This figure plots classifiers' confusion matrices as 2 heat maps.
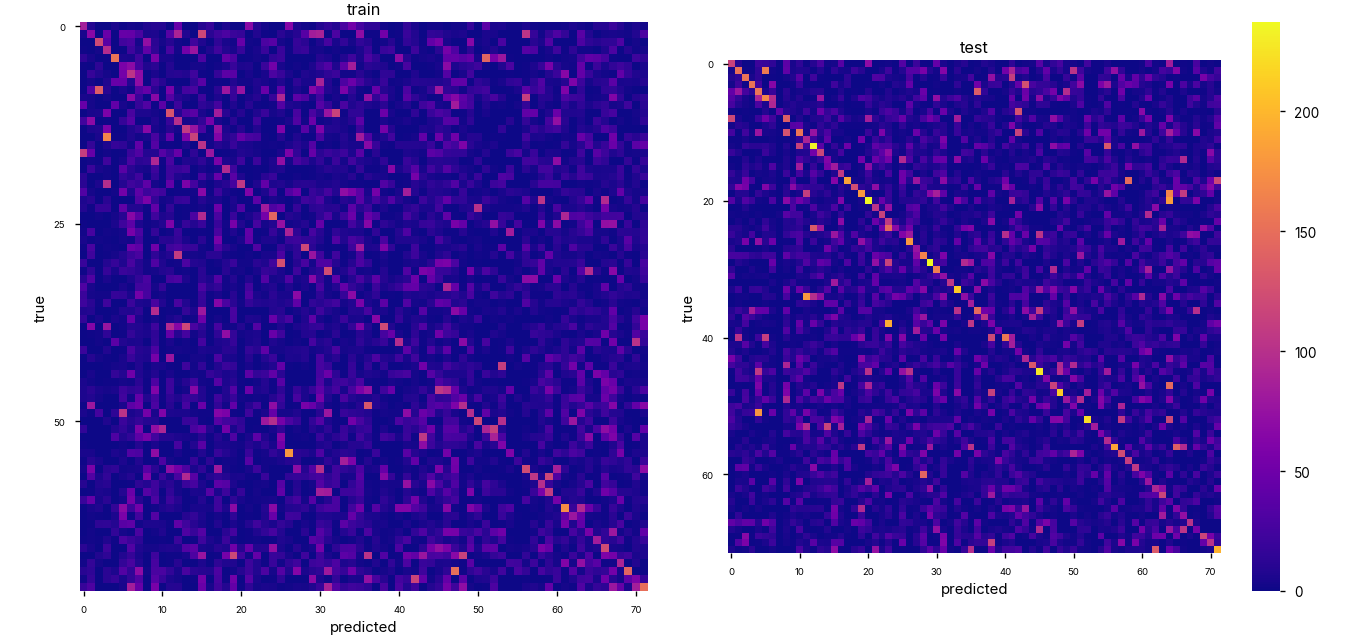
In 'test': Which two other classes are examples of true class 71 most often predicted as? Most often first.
62, 35
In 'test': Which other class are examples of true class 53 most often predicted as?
14
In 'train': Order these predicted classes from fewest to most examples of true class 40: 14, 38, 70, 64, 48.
14, 38, 64, 48, 70
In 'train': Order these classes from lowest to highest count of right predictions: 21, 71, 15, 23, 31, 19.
19, 21, 23, 15, 31, 71
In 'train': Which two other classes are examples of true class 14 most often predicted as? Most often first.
3, 35
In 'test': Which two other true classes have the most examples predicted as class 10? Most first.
12, 15
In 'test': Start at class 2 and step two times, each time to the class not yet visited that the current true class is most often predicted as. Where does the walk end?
49
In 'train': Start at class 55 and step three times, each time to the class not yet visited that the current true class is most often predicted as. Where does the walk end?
45
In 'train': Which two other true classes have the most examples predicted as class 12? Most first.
29, 1
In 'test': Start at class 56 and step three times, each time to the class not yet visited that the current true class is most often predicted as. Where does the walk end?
64
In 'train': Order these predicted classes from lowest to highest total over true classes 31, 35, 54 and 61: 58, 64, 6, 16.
16, 58, 6, 64
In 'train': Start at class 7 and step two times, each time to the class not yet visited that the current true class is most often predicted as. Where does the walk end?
25
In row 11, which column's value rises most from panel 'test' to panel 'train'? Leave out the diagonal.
32
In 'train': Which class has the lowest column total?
55
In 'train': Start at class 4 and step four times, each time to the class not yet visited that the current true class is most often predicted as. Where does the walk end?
53
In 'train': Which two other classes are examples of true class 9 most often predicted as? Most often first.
56, 25
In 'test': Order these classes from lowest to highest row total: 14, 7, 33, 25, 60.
7, 60, 14, 25, 33
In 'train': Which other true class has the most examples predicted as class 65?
44
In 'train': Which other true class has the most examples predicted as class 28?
48
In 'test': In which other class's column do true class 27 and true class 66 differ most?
63
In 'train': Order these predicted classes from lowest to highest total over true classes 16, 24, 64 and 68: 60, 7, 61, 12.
60, 12, 7, 61
